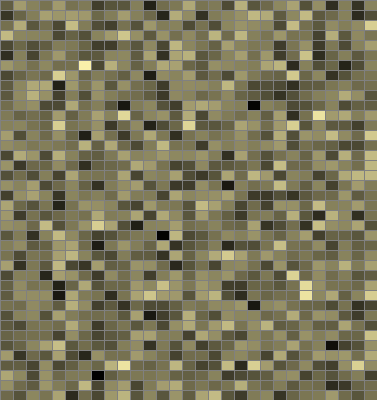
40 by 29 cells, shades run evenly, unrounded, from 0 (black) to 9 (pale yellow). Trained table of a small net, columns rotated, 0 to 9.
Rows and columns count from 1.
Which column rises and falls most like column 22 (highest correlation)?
1
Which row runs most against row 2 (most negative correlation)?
21
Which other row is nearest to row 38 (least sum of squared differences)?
25
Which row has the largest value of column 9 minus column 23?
7
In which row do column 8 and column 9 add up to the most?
23
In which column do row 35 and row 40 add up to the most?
5
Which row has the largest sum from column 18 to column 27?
2
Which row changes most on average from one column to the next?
37
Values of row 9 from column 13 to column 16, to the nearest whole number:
2 5 5 5
